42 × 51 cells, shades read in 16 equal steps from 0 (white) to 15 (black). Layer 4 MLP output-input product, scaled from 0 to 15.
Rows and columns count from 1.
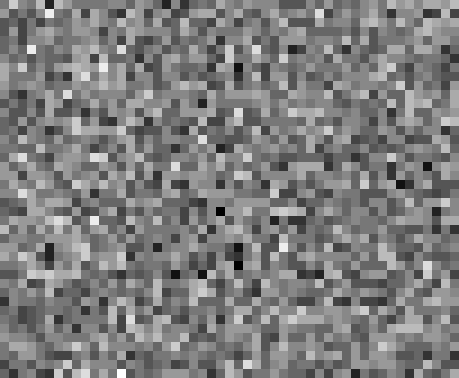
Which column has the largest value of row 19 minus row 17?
48
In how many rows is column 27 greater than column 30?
17
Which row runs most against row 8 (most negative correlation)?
13
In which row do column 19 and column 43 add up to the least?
39
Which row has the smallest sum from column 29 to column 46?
35
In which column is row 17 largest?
25
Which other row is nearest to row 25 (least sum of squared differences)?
23
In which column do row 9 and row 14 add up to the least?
9
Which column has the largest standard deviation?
27
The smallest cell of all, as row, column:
42, 14
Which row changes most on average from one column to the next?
2
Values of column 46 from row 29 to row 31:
11 9 7
